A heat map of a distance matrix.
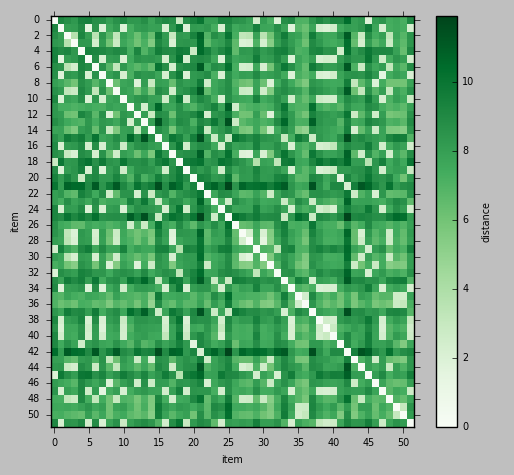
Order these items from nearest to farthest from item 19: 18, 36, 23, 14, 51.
51, 36, 23, 14, 18
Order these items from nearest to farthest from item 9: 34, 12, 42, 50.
12, 50, 34, 42
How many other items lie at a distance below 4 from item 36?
3
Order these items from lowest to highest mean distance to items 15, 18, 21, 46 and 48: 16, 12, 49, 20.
12, 49, 16, 20
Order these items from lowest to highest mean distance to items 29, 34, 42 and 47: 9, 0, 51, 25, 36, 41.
51, 36, 0, 41, 9, 25
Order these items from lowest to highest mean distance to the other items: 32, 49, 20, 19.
19, 49, 32, 20
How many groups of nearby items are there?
9
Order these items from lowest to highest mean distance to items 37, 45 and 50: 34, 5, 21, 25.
25, 34, 5, 21
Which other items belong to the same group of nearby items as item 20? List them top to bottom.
4, 41
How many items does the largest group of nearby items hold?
13
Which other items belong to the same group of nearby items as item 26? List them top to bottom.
11, 13
